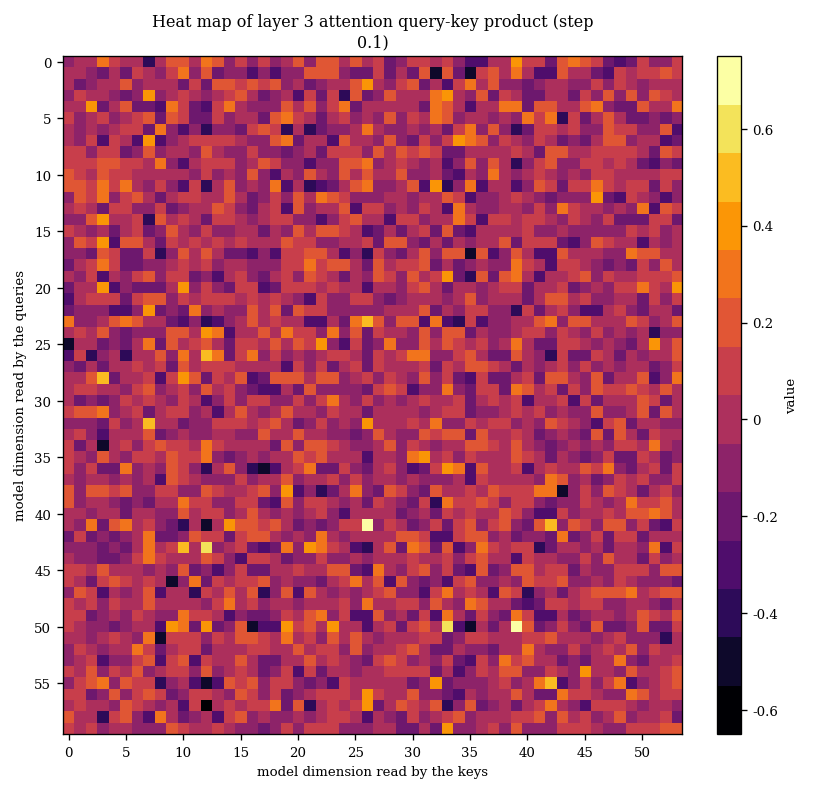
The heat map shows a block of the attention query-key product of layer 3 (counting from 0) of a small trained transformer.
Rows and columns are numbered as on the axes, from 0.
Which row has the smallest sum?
22
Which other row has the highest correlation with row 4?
36
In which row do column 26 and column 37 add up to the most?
41
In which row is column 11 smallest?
47
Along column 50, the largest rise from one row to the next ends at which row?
17
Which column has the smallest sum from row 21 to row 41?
24
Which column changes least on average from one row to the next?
38
